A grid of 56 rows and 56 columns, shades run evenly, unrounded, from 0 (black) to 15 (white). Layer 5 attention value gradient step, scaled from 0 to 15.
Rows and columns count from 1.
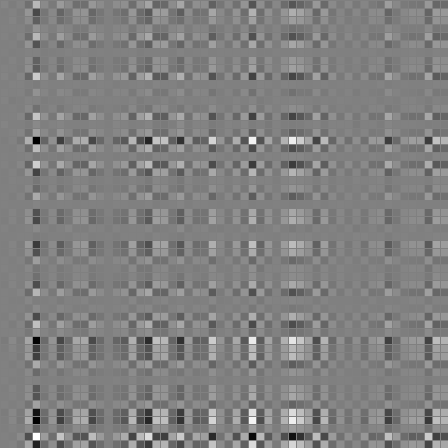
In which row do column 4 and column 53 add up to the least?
55
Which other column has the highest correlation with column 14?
45
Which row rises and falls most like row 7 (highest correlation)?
13
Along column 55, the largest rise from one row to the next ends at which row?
56
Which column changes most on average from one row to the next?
5
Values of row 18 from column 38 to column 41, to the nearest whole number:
12 10 4 11
